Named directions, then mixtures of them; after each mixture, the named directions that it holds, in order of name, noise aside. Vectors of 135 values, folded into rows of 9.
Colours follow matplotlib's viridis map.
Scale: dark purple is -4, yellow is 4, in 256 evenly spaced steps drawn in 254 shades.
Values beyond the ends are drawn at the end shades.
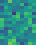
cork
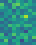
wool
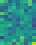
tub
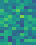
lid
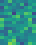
cork.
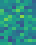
lid.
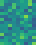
tub, wool.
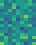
tub, wool.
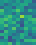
lid.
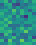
wool.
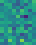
lid, wool.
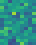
cork.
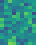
cork.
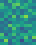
wool.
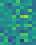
lid, wool.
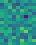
wool.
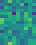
cork, lid.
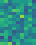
lid, tub.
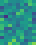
cork, tub.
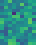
cork.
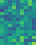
lid, tub.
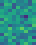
tub, wool.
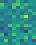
wool.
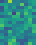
cork.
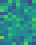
tub.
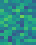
lid.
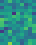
cork, lid.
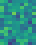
cork.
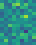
wool.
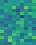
lid.
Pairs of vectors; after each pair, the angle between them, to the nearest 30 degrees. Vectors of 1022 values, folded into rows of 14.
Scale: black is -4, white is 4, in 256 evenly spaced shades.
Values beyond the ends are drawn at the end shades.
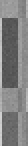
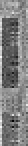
30 degrees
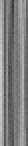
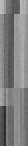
60 degrees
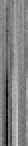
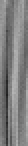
30 degrees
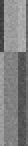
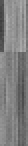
30 degrees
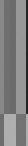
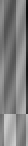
30 degrees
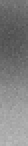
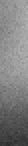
150 degrees
